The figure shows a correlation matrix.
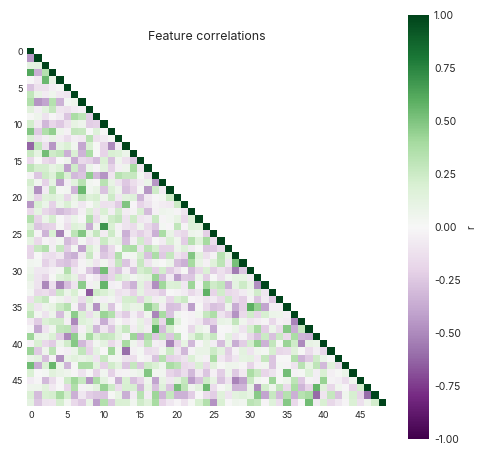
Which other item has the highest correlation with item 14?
2
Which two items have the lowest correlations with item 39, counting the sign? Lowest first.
47, 5
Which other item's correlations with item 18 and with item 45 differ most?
33
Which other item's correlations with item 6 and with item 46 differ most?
31
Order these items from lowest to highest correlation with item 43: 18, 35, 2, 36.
36, 35, 18, 2
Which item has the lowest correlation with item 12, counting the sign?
45
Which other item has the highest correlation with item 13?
21
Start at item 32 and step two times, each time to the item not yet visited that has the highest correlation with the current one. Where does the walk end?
24
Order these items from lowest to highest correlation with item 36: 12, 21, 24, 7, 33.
12, 21, 33, 7, 24
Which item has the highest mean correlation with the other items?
0
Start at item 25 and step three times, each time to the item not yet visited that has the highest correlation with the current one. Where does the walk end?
37
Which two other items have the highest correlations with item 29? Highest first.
28, 22
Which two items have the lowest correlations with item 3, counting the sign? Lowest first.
13, 1
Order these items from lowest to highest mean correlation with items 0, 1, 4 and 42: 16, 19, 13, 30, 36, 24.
19, 13, 24, 30, 36, 16
